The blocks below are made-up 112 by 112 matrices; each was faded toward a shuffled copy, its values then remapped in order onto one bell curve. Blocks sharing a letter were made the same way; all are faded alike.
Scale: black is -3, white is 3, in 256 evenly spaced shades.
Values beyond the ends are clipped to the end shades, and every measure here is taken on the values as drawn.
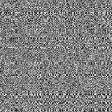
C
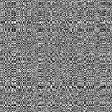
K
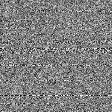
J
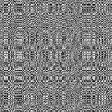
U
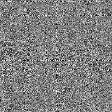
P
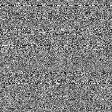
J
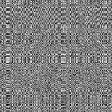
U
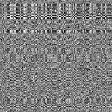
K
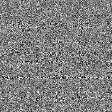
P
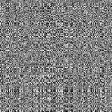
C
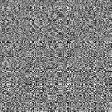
C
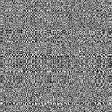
C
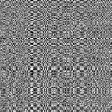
U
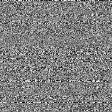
J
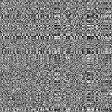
K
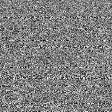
J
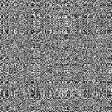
C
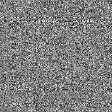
P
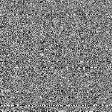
P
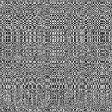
U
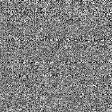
P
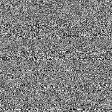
J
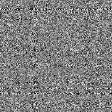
P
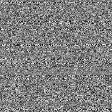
J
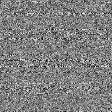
J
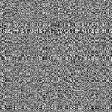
C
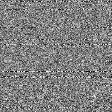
J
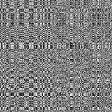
U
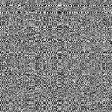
C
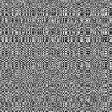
U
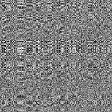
C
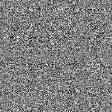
P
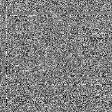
P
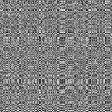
U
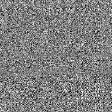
P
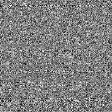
P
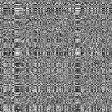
K
